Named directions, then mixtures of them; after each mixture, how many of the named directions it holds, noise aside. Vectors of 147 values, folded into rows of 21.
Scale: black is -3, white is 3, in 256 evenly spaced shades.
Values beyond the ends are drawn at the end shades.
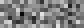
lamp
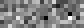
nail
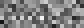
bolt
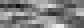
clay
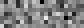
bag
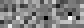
one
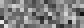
three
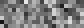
three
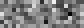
four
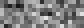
three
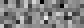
one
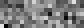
three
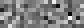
three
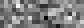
four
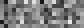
three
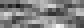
one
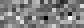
one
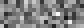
two
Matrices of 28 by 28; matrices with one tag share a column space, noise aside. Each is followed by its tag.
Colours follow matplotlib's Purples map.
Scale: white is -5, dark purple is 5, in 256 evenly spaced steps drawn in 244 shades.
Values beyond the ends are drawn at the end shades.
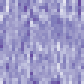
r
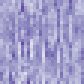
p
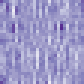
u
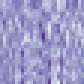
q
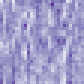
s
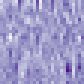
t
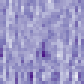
p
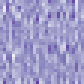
r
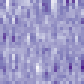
t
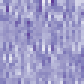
r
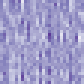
q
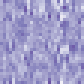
r
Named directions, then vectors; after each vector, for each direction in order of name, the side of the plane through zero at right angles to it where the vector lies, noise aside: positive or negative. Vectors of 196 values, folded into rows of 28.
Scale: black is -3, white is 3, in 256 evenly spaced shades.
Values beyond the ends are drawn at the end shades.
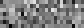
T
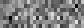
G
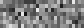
negative, negative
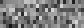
positive, positive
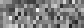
negative, negative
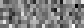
positive, negative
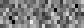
positive, negative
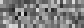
negative, negative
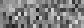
positive, positive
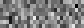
positive, negative
